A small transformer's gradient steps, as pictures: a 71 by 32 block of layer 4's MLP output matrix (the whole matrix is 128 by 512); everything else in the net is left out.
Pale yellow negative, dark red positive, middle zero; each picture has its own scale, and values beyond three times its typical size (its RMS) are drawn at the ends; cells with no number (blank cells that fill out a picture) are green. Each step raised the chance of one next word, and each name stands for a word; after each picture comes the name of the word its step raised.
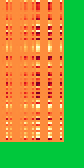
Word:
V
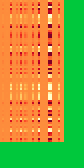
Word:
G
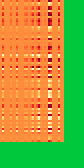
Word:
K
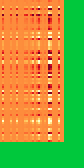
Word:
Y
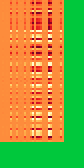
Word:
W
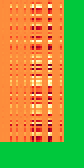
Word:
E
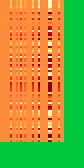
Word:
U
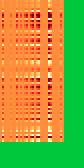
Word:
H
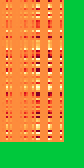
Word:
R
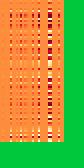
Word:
H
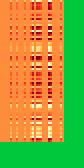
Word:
V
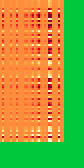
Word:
H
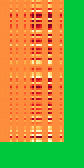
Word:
H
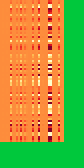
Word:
E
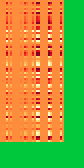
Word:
W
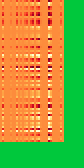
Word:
K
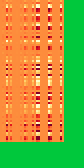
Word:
E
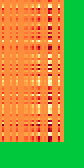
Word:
E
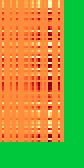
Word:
U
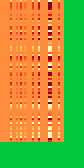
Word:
V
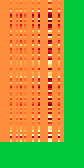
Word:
H
